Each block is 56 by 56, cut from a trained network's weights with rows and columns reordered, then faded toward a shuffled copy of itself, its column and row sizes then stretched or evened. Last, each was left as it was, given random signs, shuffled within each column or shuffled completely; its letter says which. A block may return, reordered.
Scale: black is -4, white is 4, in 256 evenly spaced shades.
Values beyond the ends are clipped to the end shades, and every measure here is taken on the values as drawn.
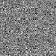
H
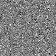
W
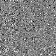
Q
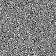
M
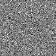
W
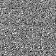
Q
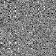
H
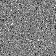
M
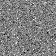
M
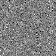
W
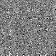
Q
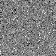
W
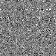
Q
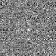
H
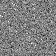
M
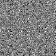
Q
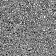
M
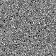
M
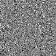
W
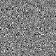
H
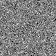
M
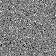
M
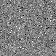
M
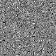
Q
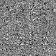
Q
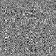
H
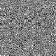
H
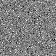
M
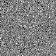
Q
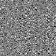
H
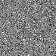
W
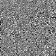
Q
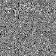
Q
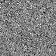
M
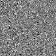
Q
